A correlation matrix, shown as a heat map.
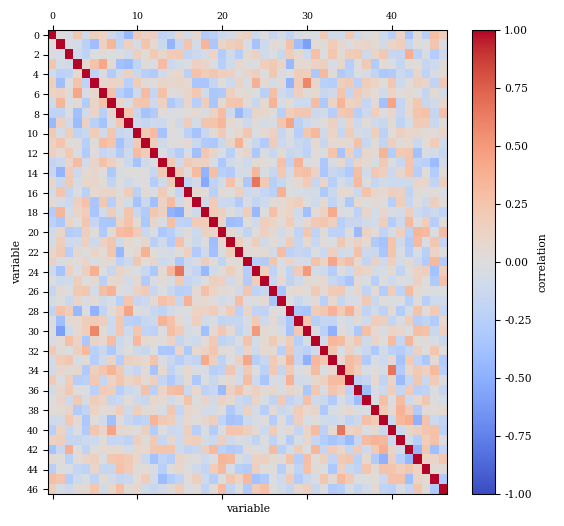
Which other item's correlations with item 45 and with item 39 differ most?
42
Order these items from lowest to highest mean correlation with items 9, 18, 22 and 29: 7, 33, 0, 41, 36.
0, 41, 36, 7, 33
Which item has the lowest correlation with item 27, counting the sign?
26
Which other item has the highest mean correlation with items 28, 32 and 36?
33
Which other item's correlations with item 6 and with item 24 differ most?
15
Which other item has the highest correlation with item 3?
6
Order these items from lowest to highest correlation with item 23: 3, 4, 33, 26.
3, 4, 26, 33
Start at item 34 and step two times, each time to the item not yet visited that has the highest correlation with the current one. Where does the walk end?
7
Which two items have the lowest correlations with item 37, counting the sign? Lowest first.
36, 33
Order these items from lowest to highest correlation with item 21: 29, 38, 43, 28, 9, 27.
38, 29, 27, 9, 28, 43
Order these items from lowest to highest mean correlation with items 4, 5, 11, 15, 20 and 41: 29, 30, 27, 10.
27, 29, 10, 30
